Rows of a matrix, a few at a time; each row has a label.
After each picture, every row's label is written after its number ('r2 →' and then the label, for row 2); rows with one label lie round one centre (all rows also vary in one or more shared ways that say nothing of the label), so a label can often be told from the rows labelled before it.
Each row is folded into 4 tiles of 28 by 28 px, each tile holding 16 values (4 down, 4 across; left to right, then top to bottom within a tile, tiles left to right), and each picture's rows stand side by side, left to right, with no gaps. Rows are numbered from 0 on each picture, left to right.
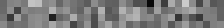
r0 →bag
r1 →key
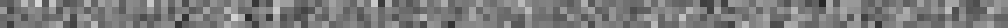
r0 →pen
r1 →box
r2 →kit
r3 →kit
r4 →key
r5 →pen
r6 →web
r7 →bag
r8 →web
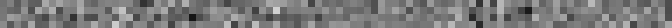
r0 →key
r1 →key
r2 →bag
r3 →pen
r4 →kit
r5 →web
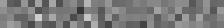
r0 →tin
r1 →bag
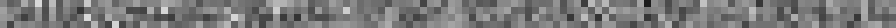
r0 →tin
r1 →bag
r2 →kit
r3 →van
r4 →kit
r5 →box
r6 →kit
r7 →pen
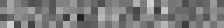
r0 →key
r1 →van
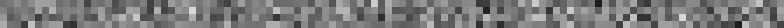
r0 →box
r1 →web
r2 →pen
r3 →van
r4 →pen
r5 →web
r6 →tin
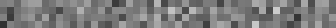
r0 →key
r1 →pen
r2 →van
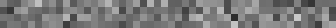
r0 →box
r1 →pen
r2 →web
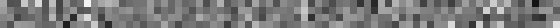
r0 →tin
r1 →box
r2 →van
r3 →bag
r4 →box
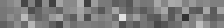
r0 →van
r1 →bag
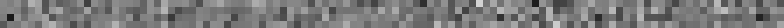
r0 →van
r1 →kit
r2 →key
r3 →kit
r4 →bag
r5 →web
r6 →pen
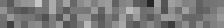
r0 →bag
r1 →box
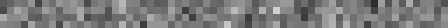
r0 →web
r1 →van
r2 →box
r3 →pen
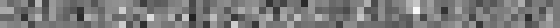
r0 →van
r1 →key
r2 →web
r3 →key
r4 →key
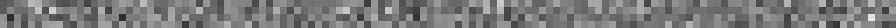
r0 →tin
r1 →van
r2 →van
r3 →van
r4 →kit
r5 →van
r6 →van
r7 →bag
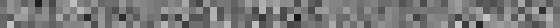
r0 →key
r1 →key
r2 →box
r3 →van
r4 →key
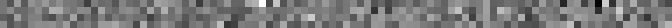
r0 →bag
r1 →box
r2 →bag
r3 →web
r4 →van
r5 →pen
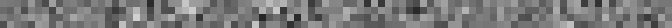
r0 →kit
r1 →key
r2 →box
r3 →web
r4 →box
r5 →box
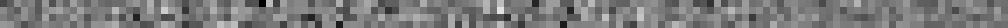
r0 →pen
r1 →pen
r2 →box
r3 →web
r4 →kit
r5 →pen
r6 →tin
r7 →key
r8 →key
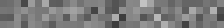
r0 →tin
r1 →web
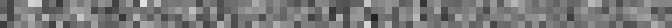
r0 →tin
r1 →bag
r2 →web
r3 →web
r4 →bag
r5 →tin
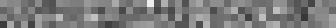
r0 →van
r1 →van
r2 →van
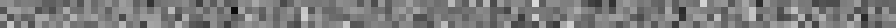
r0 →web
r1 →kit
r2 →pen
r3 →box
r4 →key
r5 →box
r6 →kit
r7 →key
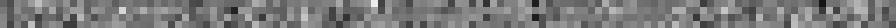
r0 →box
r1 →web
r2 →web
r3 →van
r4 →kit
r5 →tin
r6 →pen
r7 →kit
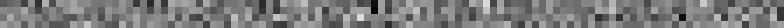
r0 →tin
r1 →van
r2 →van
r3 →pen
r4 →tin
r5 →kit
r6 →web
